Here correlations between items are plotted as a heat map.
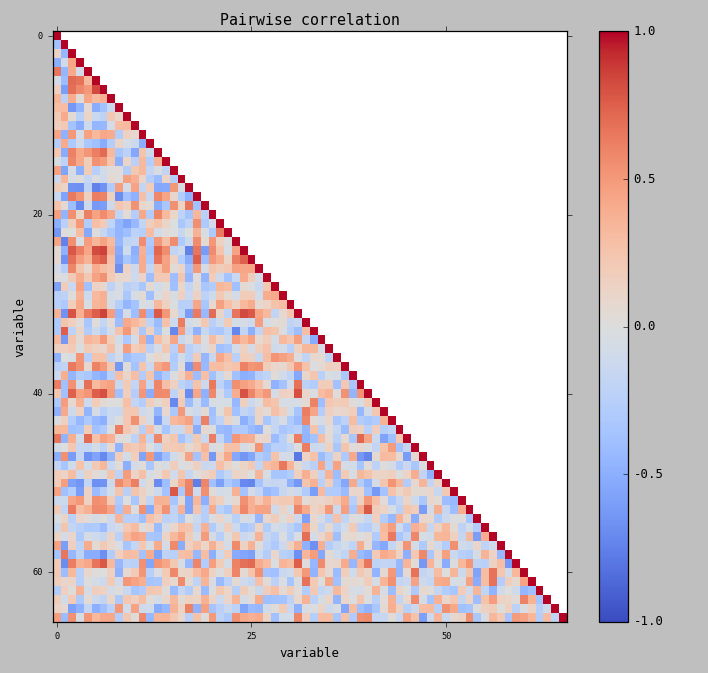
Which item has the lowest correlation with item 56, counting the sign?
54
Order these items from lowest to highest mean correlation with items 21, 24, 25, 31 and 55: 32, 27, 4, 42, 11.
42, 32, 27, 4, 11
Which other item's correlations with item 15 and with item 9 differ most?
33
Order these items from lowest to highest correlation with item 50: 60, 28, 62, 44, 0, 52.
52, 62, 28, 60, 0, 44
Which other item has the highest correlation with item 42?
32
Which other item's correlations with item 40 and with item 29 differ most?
39
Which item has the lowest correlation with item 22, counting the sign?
0
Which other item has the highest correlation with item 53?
40
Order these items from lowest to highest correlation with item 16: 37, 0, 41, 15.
15, 0, 37, 41
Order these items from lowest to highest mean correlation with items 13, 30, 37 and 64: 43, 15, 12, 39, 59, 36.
43, 12, 15, 39, 36, 59
